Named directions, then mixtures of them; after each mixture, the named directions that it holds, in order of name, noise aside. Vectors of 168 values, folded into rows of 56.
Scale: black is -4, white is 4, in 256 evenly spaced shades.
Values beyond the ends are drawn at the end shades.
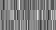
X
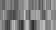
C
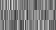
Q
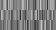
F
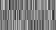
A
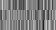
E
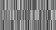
F, X.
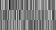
A.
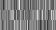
X.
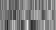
A, C.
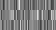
X.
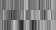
C.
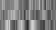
C.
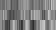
C.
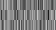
E, Q, X.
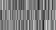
E.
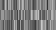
C, F, X.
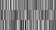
Q.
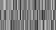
E, F, Q.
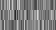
Q, X.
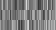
C, E, F.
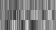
A, C.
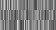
Q.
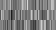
C, F.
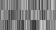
C, F.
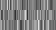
F, Q.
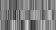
A, C.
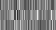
A, X.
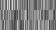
Q.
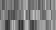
C.
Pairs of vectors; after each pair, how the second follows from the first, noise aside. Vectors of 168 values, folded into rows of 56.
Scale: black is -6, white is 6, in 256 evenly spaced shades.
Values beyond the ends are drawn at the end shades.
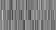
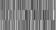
reversed.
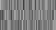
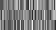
reversed, negated, scaled up.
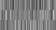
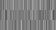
negated, shrunk.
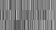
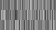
sign-scrambled.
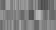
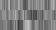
wrapped around.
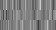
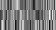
reversed, negated, scaled up.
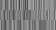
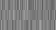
negated, shrunk.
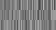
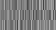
sign-scrambled.
